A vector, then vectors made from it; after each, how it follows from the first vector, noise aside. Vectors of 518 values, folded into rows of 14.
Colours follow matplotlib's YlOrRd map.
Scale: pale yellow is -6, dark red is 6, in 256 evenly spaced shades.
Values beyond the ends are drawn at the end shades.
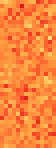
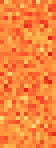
sign-scrambled.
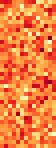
negated, scaled up.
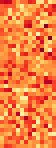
negated, scaled up.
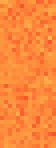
shrunk.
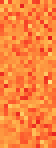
sign-scrambled.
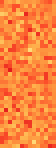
reversed, negated.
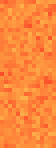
negated, shrunk.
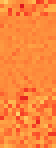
partly zeroed.
